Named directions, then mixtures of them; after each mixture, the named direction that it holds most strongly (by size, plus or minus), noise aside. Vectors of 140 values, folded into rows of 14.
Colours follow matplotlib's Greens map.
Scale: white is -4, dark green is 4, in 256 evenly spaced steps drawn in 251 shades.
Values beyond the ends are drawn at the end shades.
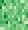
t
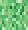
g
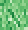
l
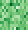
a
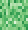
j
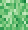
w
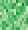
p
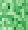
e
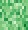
j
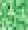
e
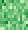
t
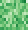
w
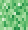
e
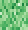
p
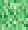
j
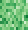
w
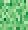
a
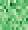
j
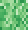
w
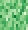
w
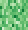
g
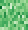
t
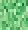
p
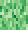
w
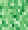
g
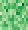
p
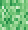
a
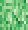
w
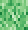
l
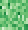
j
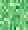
a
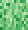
w
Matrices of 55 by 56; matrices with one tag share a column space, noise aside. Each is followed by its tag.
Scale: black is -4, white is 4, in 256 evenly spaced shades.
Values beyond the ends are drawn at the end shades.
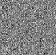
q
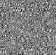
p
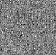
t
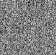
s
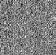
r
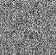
t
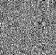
s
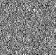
p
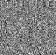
s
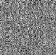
r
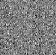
q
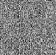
q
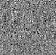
t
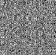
r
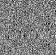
t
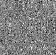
s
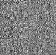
r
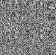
r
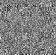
p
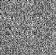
r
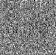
s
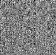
r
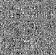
q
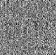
s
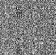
q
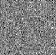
s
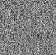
t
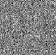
t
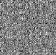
r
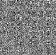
r
